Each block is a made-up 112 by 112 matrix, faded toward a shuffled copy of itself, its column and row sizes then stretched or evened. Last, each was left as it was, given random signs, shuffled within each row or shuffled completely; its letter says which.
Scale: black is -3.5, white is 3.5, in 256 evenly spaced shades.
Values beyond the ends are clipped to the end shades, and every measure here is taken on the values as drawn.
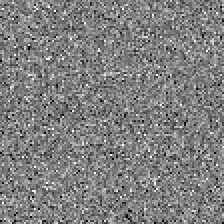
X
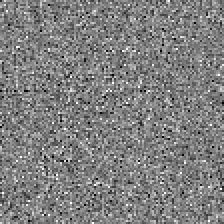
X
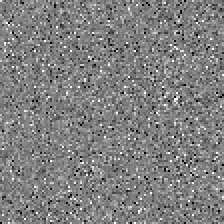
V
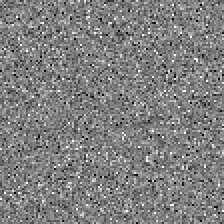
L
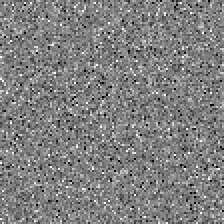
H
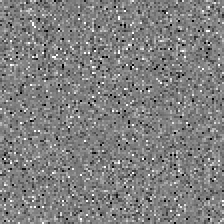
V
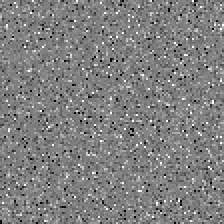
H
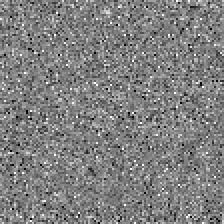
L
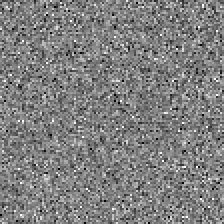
V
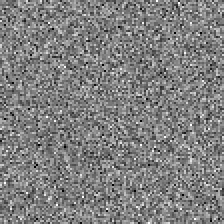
H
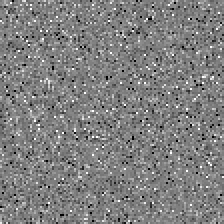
H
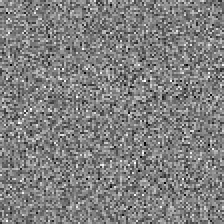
V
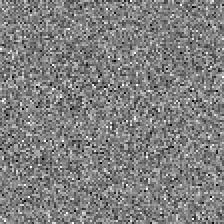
L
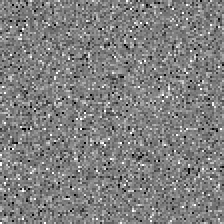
L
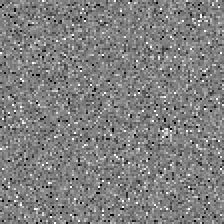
H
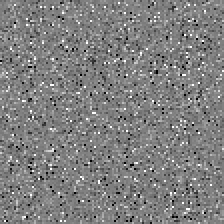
X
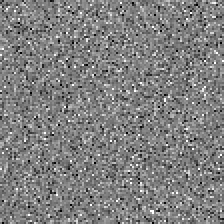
H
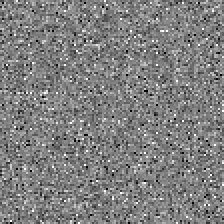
V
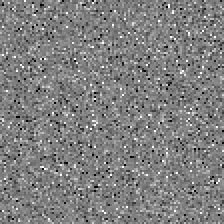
H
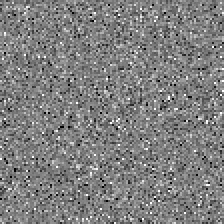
X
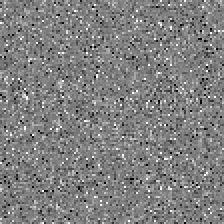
X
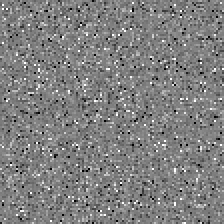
X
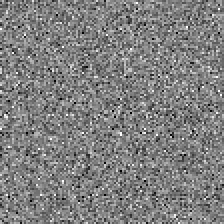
V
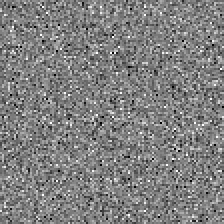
X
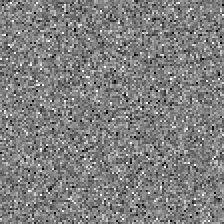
H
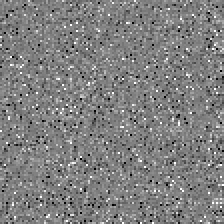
V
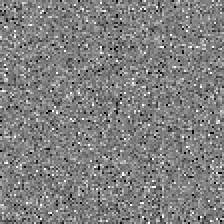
X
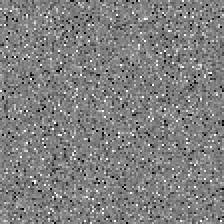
H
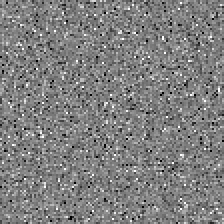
H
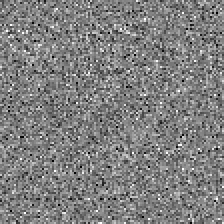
V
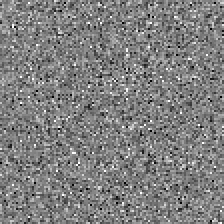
X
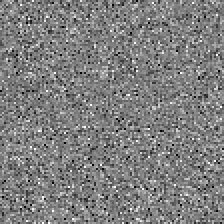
X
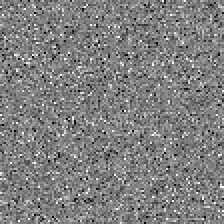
L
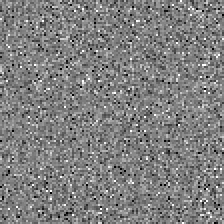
X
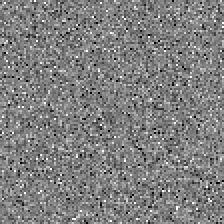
H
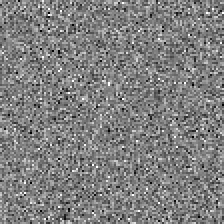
X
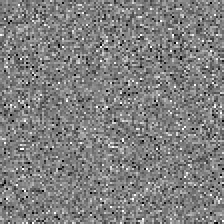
V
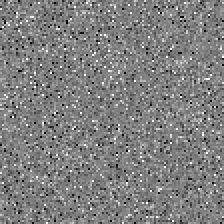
H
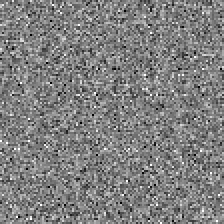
V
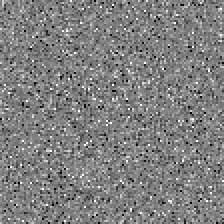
H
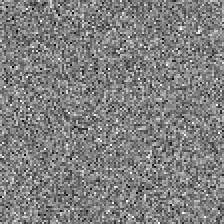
H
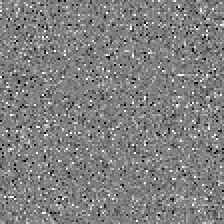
X
